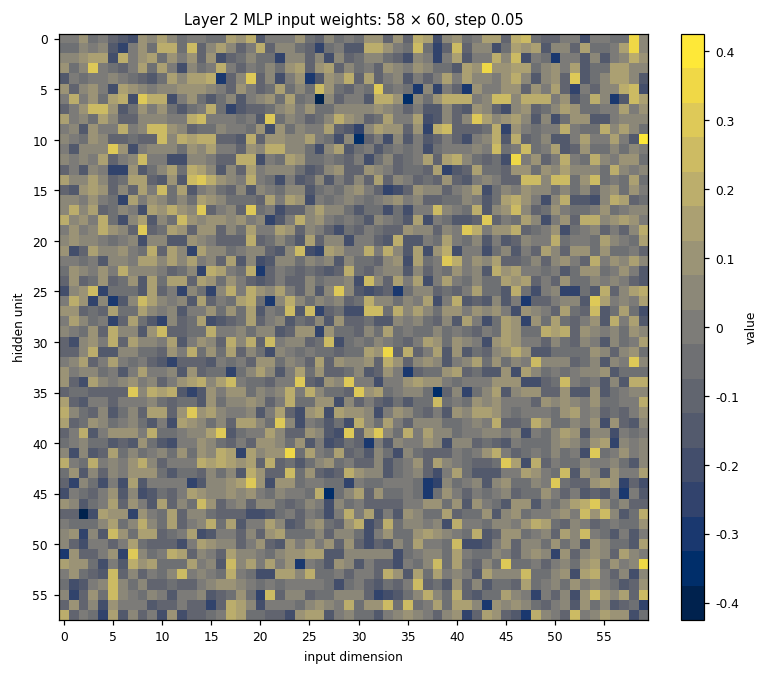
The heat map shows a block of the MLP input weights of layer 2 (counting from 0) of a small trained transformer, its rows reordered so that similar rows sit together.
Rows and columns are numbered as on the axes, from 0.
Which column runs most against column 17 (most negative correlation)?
4
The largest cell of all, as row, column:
10, 59
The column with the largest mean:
19
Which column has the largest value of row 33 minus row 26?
47
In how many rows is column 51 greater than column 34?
30
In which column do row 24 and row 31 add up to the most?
31
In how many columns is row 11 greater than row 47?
29
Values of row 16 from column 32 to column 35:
0 0.05 0.1 0
